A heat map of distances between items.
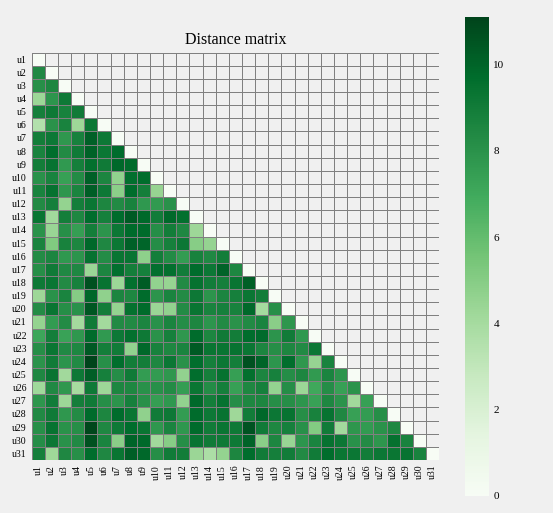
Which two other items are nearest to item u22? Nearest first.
u24, u29
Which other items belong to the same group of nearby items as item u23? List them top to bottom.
u8
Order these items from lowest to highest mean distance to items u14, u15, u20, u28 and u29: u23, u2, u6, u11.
u2, u11, u6, u23
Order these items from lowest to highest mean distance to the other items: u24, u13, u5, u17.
u24, u13, u17, u5
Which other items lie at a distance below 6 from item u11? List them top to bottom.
u7, u10, u18, u20, u30
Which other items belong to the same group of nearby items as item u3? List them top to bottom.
u12, u25, u27
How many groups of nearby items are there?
8
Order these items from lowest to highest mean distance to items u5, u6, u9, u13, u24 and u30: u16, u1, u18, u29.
u1, u16, u29, u18
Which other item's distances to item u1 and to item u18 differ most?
u6
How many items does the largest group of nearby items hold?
6
